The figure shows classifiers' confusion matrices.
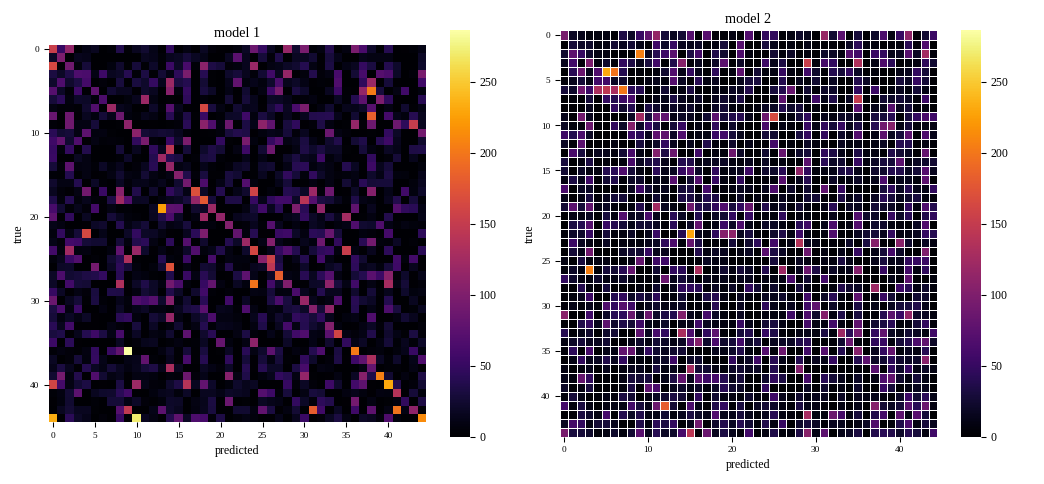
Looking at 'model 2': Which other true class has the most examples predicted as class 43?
2
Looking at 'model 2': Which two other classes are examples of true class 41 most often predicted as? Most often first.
12, 37
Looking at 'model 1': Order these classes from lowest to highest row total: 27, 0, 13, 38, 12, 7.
13, 38, 12, 7, 0, 27
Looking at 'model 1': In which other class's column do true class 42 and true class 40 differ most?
0
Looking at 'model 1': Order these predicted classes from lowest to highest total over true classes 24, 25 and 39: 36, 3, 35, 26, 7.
7, 36, 3, 35, 26
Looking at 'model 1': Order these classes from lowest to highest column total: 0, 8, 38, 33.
33, 8, 38, 0
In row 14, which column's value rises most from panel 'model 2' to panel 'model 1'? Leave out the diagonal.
2
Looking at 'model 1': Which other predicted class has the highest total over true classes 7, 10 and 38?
14
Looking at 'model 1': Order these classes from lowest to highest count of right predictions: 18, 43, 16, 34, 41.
16, 43, 41, 34, 18
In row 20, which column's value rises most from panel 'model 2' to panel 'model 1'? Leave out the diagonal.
18
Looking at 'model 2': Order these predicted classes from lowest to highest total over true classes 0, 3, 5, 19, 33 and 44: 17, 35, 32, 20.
20, 32, 17, 35
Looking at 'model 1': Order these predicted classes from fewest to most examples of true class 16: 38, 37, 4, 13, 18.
4, 13, 38, 37, 18
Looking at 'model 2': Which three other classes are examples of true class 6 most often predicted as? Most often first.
7, 5, 4
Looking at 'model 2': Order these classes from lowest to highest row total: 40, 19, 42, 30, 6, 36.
40, 30, 36, 42, 19, 6
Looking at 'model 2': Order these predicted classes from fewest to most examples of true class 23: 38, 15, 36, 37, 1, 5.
38, 5, 36, 1, 15, 37
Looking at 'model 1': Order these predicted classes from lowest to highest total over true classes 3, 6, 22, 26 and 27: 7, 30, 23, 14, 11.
7, 30, 23, 11, 14
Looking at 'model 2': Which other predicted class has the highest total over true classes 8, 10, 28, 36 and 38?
39
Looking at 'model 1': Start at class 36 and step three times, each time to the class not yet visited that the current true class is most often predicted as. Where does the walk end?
41
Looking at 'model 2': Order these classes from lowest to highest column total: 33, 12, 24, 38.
33, 24, 12, 38
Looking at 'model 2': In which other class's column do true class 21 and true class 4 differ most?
5
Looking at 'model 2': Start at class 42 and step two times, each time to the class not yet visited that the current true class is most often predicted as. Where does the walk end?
35
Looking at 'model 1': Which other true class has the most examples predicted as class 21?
39
